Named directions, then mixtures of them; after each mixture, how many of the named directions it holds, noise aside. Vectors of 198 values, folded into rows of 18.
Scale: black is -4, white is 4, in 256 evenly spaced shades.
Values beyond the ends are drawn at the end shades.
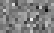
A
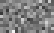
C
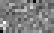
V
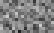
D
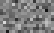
four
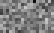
three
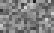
three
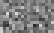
two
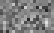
three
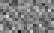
one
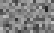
three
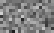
one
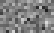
two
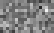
four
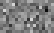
one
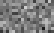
two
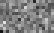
two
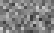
three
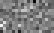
two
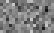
one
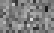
three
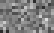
two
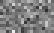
two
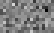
four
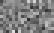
four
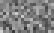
four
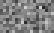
four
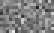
one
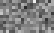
three
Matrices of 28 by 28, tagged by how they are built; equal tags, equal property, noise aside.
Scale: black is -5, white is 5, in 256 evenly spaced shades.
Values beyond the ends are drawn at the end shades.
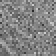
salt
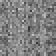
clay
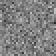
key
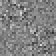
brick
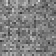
clay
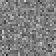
key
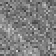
salt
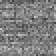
clay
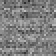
clay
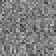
clay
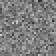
key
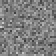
key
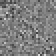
brick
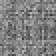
clay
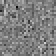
brick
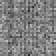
clay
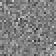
brick
